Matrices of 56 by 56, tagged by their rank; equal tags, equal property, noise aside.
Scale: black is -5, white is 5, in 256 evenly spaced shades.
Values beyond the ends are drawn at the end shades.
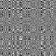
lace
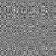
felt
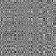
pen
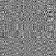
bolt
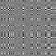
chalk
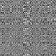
bolt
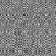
pen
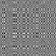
chalk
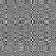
lace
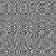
pen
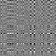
chalk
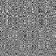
felt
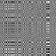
chalk
